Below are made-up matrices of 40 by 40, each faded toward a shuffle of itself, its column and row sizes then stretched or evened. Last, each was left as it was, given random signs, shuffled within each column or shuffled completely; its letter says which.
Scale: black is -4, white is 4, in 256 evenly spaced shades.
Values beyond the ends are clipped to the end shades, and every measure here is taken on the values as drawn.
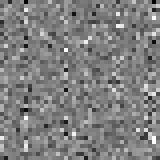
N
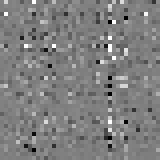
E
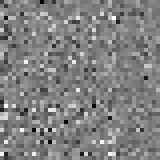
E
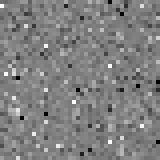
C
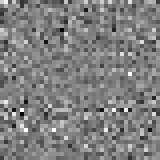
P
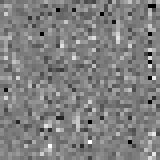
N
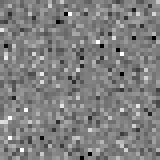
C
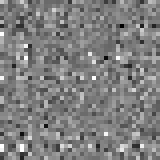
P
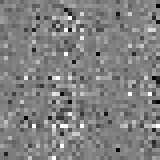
E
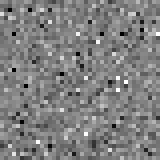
C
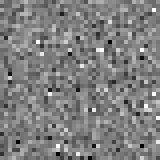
C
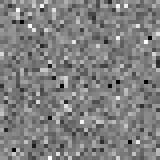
C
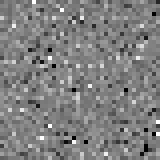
C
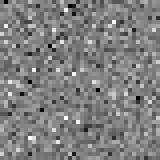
C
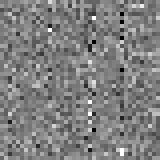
N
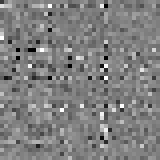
P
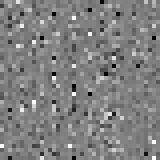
N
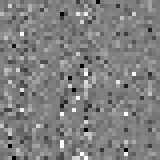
N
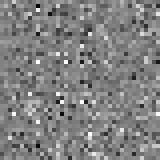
E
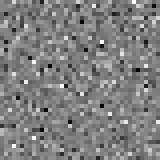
C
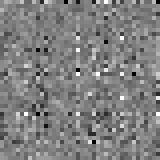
P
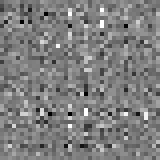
E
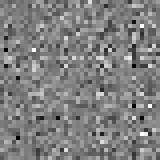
E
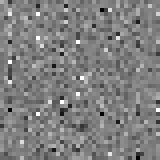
N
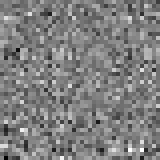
P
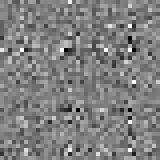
E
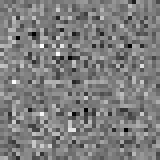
E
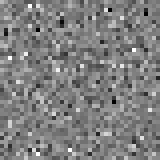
C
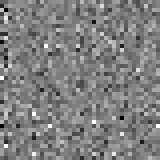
N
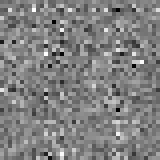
E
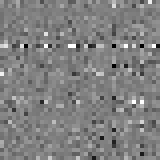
E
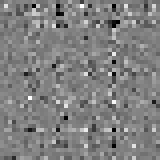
P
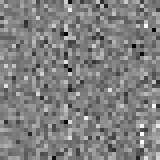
N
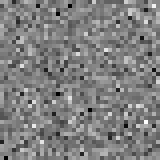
C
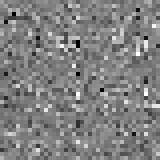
E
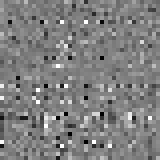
P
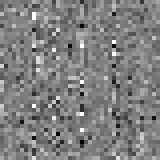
N
